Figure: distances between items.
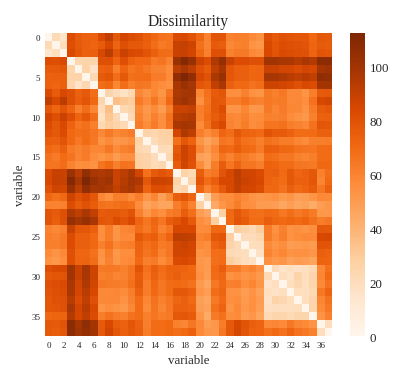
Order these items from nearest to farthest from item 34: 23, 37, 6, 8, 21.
21, 8, 37, 23, 6
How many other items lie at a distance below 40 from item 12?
4
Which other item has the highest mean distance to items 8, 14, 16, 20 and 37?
18
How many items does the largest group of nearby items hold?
7
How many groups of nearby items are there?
10
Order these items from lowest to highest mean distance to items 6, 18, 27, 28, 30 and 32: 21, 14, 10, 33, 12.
33, 21, 10, 14, 12
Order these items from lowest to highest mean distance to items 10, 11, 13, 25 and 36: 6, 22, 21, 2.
21, 22, 6, 2
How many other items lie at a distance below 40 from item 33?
6
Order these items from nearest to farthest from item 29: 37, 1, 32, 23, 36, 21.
32, 21, 36, 37, 23, 1
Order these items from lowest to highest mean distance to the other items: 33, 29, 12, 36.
33, 29, 12, 36
